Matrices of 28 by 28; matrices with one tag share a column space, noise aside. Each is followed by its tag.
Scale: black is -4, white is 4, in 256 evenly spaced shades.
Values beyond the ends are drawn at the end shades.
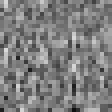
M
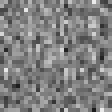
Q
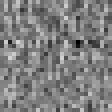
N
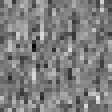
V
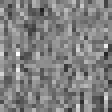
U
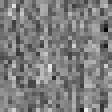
U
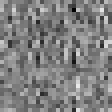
N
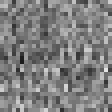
Q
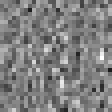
Q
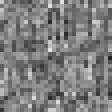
V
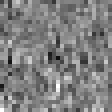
M
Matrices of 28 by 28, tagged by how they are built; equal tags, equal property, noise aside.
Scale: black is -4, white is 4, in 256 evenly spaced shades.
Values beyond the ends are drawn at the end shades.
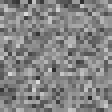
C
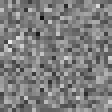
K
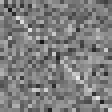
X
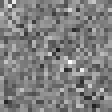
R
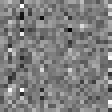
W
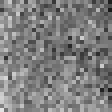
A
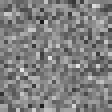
K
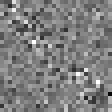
R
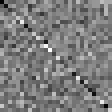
X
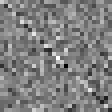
X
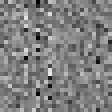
W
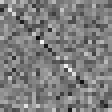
X
